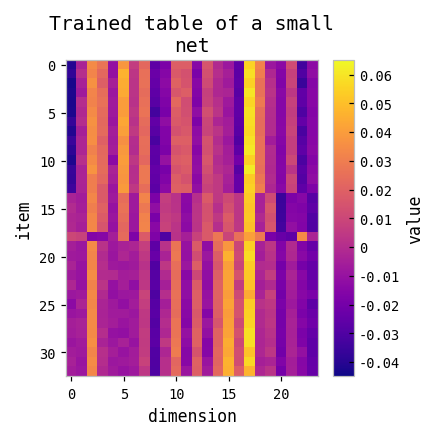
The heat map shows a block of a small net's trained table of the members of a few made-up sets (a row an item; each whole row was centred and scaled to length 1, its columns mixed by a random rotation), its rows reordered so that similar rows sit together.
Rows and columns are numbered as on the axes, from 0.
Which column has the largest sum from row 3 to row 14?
17
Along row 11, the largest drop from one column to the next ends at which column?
8
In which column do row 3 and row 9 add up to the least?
0
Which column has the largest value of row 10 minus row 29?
5
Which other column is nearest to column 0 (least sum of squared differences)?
22
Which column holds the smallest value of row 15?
20
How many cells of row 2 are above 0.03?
3
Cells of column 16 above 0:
19
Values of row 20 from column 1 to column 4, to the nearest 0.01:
-0.01 0.03 0 -0.01
